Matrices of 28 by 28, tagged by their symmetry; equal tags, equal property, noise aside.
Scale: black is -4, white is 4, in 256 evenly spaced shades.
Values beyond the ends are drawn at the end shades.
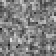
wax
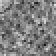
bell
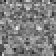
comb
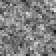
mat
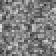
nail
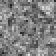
mat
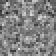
comb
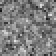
mat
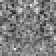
comb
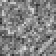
bell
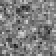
mat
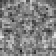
comb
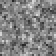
wax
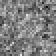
mat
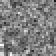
mat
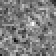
mat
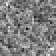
mat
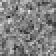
bell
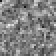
wax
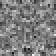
comb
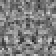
comb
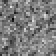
wax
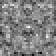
comb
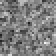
wax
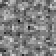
nail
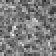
mat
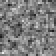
wax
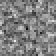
nail
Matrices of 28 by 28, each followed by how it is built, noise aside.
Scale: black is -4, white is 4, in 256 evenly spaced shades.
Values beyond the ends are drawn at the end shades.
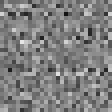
low rank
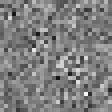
block diagonal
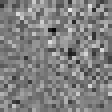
upper triangular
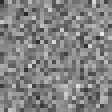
noise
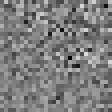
upper triangular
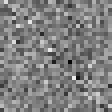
banded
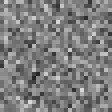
noise
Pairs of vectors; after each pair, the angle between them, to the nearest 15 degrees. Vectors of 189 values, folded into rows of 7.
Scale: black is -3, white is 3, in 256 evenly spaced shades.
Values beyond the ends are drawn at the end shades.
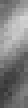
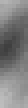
135 degrees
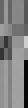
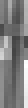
150 degrees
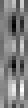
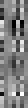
45 degrees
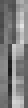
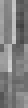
135 degrees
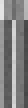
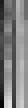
135 degrees
